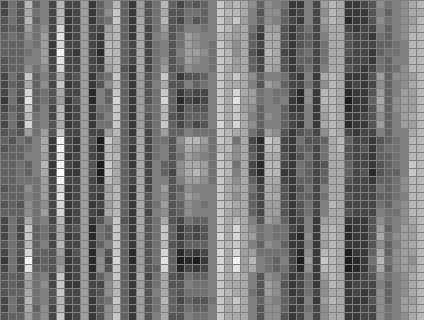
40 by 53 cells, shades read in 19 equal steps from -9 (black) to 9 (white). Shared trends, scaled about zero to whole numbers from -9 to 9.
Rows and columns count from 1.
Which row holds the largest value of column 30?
33
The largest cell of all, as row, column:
22, 8
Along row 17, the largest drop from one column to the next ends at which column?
9
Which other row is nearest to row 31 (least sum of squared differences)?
15
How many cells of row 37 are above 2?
13
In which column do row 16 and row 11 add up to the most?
28
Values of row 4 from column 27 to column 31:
0 5 4 2 3
